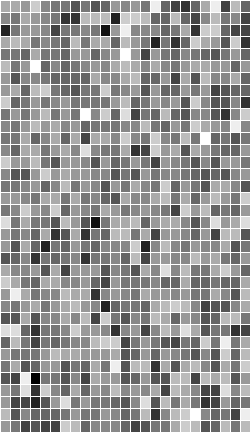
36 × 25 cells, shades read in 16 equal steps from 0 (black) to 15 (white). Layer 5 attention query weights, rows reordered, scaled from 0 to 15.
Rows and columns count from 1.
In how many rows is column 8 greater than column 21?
20
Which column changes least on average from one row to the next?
8
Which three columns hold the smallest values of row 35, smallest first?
16, 24, 2
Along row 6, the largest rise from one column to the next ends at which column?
4
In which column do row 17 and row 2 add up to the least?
12
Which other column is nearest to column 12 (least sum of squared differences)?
23
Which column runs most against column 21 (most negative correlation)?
7
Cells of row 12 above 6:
20
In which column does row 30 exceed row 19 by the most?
10
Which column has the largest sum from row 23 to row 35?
19
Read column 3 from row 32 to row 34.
14 13 4
